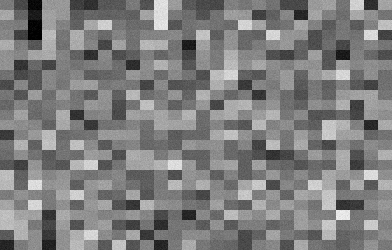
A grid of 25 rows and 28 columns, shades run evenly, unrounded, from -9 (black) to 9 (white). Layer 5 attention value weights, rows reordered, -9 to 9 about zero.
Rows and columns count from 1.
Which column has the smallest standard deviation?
5
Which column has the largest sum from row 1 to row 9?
12
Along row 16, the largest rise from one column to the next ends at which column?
10
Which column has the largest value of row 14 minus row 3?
3
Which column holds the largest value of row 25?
9
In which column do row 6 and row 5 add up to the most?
4
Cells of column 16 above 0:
13
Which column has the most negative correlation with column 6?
8
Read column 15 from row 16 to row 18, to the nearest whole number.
-2 -2 1
